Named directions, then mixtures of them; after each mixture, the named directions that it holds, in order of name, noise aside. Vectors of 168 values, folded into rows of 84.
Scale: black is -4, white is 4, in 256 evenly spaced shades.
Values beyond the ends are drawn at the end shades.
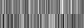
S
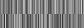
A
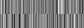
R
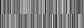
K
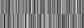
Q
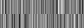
R.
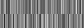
Q.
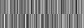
Q.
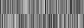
K, S.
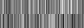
S.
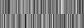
K, Q, R.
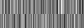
Q, R.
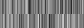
A, S.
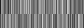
K.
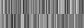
K, R, S.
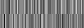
A, Q.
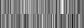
K, R, S.
